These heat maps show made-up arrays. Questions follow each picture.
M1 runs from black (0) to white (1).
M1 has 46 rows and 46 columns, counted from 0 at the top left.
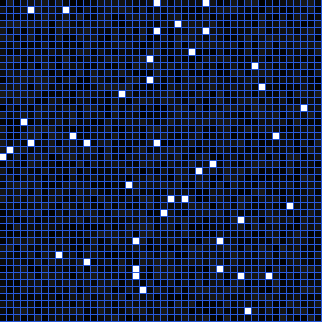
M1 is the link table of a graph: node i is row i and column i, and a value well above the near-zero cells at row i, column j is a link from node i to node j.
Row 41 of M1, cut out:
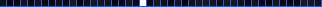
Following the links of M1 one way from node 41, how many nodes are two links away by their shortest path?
3
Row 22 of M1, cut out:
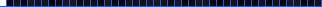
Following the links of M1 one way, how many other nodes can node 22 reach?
7
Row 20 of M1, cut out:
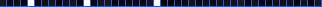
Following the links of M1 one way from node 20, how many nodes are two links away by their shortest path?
3
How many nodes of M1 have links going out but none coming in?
5
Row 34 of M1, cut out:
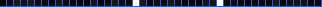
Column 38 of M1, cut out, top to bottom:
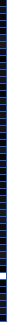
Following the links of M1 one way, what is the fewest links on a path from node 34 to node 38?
3
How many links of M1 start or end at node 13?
1
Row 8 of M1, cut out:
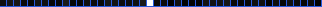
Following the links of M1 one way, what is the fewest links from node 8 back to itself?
5
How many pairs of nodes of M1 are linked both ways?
6
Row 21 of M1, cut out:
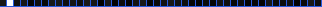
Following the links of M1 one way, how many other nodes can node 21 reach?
12
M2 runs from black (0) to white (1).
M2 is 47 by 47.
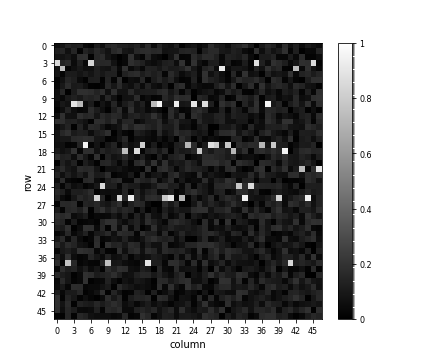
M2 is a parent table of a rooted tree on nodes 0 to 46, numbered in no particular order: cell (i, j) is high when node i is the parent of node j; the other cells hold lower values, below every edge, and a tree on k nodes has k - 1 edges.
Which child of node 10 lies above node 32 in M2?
24
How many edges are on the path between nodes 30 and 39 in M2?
4
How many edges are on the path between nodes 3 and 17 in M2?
2
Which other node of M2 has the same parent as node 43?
46
